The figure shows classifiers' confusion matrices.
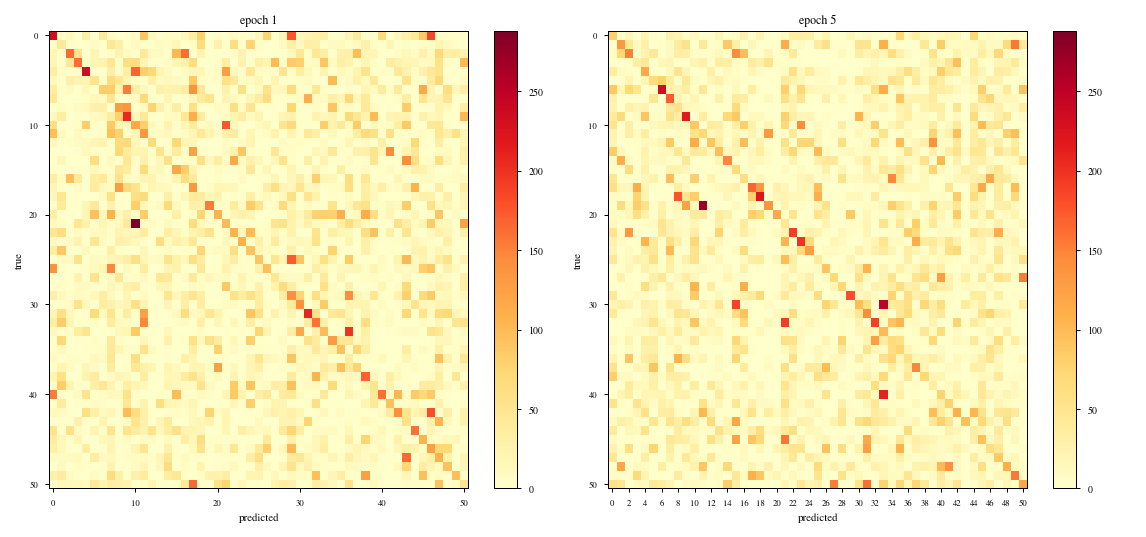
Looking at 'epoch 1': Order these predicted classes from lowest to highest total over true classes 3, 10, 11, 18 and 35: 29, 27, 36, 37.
36, 27, 37, 29
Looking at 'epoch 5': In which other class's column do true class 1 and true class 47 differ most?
49
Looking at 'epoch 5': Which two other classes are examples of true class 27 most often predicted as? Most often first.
50, 40
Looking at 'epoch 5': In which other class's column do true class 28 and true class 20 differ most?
16
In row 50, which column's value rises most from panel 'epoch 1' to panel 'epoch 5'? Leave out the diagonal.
31
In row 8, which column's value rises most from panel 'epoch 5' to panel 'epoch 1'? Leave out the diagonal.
9
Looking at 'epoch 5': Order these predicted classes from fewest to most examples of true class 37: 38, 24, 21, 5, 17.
17, 38, 24, 21, 5
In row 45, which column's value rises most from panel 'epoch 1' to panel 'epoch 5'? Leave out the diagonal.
21
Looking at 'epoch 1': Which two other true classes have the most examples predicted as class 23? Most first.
13, 6
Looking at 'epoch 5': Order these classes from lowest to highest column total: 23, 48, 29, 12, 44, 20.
20, 29, 12, 48, 23, 44
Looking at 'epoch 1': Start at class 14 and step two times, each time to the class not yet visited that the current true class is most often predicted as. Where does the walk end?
47
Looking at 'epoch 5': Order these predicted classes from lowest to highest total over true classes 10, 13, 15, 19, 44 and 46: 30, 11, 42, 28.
30, 28, 42, 11
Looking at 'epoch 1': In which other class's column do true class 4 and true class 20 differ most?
10
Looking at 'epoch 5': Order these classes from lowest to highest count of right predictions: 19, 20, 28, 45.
28, 45, 20, 19
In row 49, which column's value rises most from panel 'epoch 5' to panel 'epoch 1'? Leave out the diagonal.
38
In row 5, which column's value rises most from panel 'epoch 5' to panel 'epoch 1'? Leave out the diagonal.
17
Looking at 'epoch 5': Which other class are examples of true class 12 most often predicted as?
39
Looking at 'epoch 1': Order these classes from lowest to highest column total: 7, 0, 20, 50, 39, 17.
20, 39, 50, 0, 7, 17
